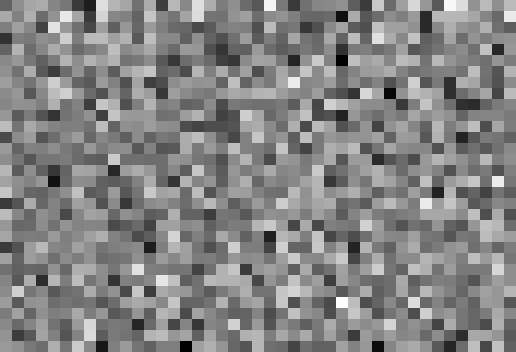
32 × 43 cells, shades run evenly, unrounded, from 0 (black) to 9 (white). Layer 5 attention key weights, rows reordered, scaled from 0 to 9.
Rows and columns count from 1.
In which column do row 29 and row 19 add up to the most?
36
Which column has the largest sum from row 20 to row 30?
42
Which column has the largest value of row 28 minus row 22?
29
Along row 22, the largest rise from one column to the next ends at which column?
24
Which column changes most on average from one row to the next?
25
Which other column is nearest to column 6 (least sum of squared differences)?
43
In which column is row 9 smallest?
33
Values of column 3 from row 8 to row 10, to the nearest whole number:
4 3 5
